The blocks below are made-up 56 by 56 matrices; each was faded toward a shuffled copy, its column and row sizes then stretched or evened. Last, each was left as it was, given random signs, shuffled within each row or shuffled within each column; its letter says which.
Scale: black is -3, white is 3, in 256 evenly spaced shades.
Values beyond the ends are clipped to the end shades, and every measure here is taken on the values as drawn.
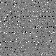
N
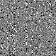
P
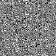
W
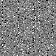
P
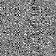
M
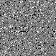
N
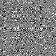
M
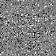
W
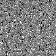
P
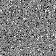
N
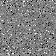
N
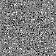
W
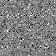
N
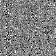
P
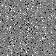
P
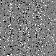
P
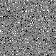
N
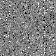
P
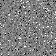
P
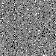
P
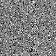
P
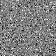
N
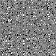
M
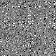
W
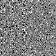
P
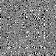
M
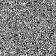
N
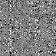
W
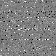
N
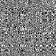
M
